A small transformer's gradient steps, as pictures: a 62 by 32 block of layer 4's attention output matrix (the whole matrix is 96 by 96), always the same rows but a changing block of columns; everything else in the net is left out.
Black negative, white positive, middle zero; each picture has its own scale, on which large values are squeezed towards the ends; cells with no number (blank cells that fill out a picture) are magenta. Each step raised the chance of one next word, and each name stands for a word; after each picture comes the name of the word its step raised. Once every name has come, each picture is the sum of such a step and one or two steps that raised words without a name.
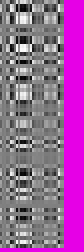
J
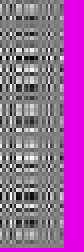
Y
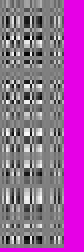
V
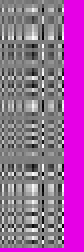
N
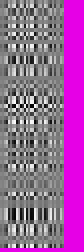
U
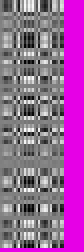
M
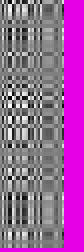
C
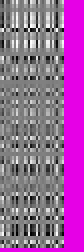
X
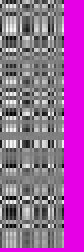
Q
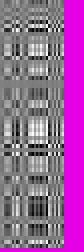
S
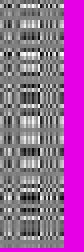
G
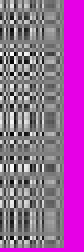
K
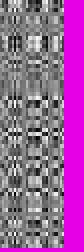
M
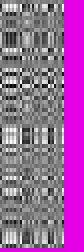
Y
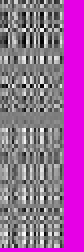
X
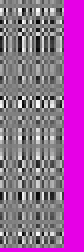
C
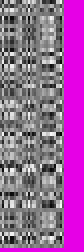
K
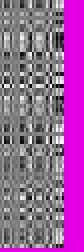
G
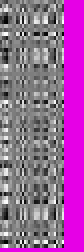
U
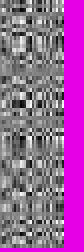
M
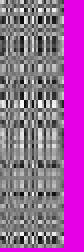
V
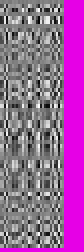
V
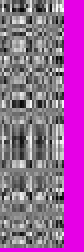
Y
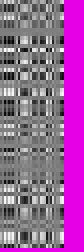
J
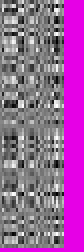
J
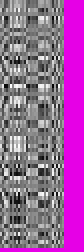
Y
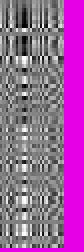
X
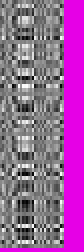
N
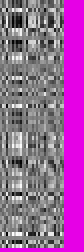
X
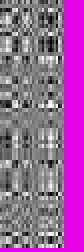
X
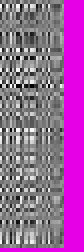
Y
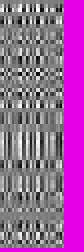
Y
